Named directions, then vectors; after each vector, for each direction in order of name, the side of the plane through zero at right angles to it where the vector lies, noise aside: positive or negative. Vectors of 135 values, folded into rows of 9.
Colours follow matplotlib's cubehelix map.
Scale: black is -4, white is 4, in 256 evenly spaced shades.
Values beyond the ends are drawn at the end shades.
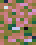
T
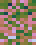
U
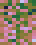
negative, positive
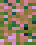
positive, positive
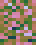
negative, negative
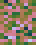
positive, positive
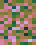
positive, positive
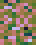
positive, positive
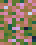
positive, negative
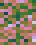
negative, positive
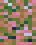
negative, negative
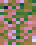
negative, positive
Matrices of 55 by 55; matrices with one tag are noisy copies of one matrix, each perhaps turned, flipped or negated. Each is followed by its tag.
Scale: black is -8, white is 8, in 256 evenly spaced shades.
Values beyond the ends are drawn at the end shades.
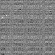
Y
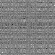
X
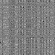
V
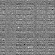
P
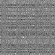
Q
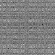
X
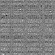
Y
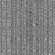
X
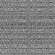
X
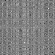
X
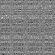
Y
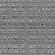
X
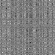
X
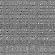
V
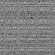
Q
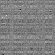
Y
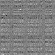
Y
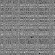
Q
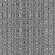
X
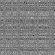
Q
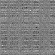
P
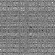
X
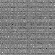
X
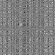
X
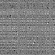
V
